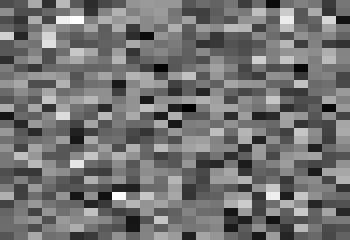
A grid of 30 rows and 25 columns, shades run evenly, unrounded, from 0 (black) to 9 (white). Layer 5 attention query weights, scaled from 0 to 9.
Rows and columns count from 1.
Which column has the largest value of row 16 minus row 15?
12
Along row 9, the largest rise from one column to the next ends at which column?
23
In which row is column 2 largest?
20
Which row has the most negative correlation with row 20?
22
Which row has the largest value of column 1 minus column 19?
25
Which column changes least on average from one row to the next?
16
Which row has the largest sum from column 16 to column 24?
8
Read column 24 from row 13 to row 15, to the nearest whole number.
6 0 5
